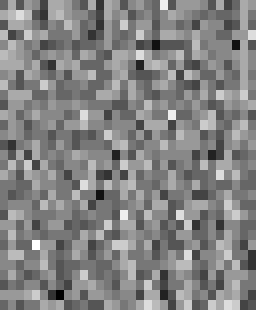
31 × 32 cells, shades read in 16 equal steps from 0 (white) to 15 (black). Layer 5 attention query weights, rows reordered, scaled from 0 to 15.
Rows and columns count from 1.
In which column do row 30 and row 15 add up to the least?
5
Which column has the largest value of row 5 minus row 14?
30
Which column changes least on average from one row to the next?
31
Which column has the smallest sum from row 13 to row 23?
16
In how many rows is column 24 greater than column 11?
13
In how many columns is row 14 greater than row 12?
15
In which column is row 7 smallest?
20
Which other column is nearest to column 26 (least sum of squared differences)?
9
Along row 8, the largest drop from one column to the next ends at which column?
24
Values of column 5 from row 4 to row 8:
6 7 9 5 6
